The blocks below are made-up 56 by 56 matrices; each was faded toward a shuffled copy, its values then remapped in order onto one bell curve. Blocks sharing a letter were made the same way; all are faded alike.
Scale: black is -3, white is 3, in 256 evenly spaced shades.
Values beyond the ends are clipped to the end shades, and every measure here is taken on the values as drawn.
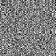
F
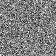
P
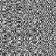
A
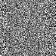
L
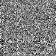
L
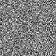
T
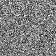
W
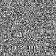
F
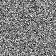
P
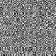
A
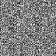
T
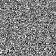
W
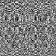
A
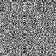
T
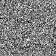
W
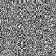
T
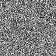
W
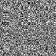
F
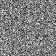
P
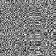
A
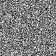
P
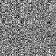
F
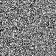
P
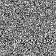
W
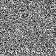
W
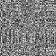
F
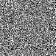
L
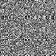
T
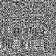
F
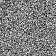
P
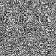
F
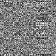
F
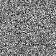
W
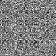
F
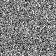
P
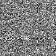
L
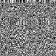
F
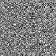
T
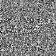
L
